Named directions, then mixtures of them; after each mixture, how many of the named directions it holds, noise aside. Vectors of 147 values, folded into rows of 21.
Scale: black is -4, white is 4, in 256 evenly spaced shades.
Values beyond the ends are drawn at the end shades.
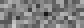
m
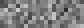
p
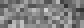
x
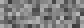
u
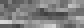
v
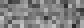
three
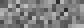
two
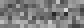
three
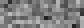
three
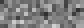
four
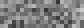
one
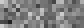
four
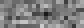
three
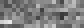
three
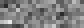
three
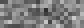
four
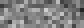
one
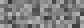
one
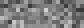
one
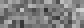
one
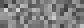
two
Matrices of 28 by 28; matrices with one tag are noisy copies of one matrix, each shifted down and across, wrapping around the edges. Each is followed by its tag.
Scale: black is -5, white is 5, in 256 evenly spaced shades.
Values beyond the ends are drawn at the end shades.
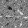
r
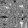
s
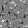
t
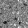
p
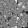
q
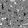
t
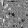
q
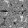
s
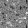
t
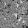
q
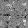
s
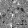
q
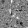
q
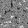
t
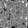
p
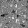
p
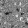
p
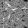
r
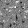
t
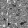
p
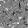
t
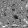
r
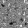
p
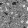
p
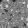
p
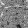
r
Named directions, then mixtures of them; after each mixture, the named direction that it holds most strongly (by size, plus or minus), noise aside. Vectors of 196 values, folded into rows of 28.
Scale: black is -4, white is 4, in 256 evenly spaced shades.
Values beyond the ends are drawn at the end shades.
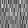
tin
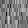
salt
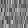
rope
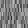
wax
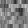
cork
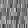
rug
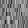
salt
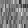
wax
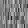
wax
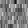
cork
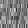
rug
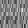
tin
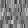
wax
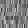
rope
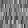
wax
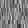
wax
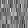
rug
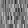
wax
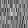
tin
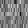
tin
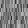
wax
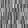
wax
